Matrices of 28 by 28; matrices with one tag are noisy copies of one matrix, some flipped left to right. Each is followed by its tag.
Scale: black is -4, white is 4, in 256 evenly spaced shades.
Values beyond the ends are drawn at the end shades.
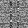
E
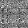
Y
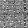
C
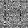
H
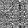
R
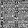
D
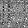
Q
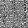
C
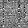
Q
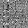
R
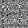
Y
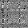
Y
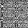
D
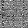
C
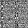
D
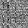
R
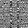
E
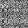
Y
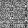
D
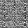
C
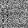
Y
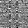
E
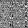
D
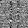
E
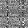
H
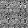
Y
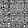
Q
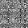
Y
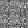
Y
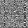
C
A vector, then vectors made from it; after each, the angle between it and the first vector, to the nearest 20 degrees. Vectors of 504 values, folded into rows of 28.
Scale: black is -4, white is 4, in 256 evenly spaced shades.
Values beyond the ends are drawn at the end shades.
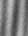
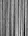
80 degrees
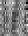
60 degrees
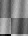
120 degrees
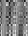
120 degrees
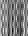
100 degrees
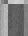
100 degrees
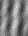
160 degrees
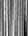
100 degrees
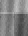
120 degrees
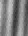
20 degrees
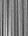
80 degrees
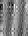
140 degrees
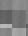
100 degrees
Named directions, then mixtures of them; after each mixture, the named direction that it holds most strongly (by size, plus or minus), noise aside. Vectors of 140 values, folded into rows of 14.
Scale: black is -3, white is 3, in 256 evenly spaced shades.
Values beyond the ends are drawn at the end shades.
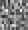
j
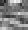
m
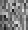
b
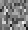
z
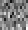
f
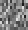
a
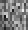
b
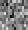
a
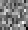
z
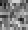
m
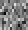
z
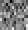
f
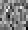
z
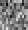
a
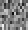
j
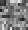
m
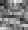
m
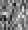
b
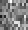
b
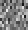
a
